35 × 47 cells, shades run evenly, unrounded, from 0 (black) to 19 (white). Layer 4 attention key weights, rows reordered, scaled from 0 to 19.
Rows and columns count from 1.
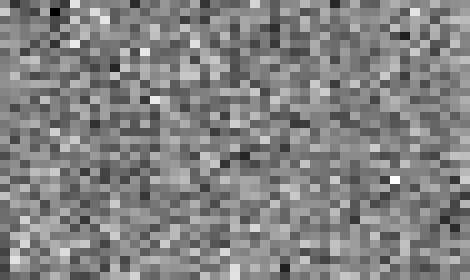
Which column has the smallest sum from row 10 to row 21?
23
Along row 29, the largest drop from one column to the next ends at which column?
46
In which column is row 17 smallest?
22
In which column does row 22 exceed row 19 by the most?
6
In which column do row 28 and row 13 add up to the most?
16
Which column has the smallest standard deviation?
37
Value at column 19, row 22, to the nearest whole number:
13
